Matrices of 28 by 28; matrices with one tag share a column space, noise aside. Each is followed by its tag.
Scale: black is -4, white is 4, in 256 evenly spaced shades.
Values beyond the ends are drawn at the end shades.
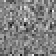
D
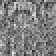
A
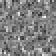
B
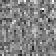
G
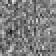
G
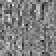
A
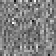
G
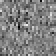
D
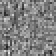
A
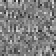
B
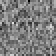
D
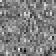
B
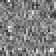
B
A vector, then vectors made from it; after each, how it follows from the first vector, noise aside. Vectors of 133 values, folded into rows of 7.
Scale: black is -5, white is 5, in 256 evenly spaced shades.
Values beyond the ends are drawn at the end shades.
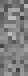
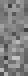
reversed.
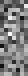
scaled up.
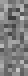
negated.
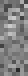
copied.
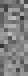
copied.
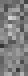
copied.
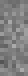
wrapped around, negated, shrunk.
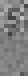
negated, partly zeroed.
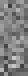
reversed.
